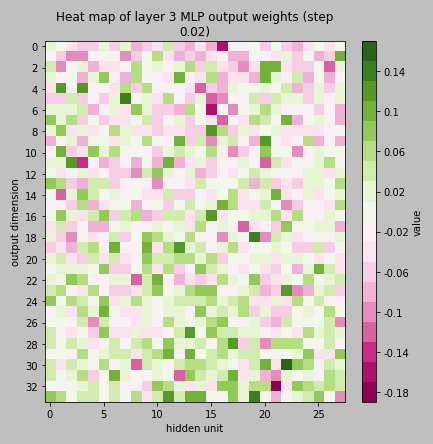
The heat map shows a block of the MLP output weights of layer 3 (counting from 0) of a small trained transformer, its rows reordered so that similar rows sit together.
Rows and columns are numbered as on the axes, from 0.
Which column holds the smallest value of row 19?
2
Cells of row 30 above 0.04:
7
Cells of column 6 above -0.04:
21
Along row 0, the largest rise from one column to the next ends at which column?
17
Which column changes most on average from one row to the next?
3
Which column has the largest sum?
11
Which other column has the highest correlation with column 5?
15
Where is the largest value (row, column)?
30, 22
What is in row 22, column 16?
0.06
